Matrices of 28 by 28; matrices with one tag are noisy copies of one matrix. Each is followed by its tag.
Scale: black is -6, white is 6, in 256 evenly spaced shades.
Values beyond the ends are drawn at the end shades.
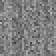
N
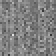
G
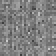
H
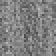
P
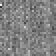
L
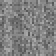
N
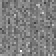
G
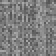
H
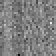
N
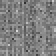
H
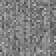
L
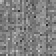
H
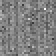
G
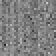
G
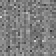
L
